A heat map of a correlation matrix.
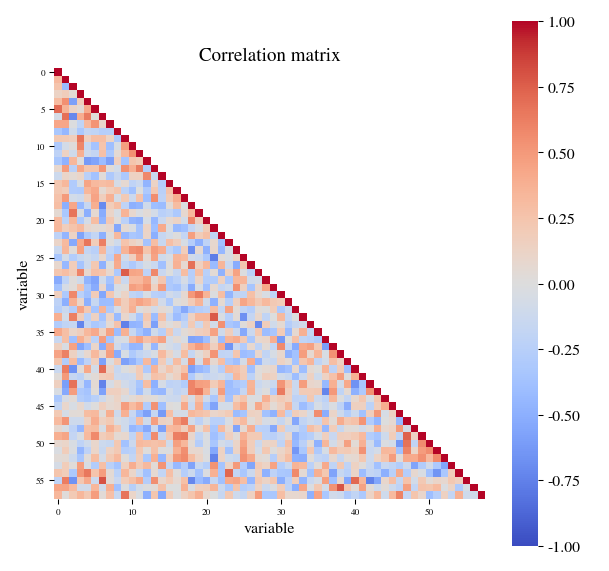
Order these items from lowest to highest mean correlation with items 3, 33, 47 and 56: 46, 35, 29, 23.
46, 23, 29, 35
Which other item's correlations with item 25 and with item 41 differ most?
38
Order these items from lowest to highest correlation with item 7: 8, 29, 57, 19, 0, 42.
29, 8, 42, 19, 57, 0
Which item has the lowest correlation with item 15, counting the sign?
12
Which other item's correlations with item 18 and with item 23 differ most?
6
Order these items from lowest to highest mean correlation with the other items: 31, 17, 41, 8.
8, 31, 41, 17
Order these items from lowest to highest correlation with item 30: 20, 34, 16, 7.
16, 34, 7, 20
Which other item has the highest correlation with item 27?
9
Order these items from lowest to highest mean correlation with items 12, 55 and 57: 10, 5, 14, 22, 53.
22, 5, 14, 53, 10
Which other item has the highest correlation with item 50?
47
